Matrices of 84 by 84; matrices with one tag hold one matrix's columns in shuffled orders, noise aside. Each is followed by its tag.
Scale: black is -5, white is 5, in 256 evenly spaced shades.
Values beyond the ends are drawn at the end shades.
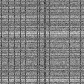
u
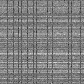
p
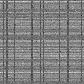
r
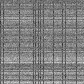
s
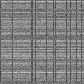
r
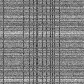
u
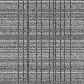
r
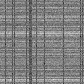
u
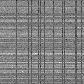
p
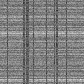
u
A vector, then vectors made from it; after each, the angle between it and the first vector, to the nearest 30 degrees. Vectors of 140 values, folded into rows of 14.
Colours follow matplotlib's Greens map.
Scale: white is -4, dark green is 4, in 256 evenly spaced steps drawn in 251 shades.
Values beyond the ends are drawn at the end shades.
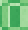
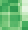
60 degrees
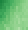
90 degrees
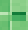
90 degrees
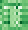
120 degrees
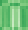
150 degrees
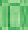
150 degrees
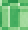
30 degrees
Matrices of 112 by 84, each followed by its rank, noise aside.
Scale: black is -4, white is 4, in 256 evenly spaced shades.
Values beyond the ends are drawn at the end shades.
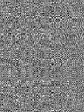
eight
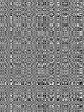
three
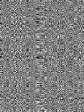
six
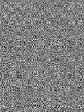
eight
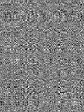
eight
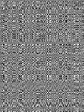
four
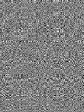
eight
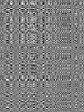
three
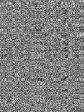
eight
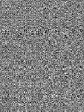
twelve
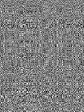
eight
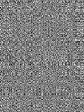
eight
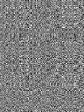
eight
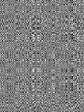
four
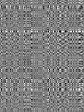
three
